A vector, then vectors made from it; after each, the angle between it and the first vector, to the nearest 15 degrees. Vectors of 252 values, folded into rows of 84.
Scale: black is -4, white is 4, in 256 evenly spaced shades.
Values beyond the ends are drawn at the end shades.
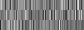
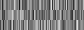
90 degrees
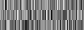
60 degrees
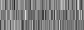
30 degrees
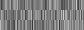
135 degrees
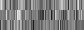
30 degrees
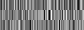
120 degrees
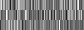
30 degrees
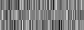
120 degrees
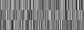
45 degrees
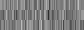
75 degrees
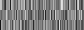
30 degrees
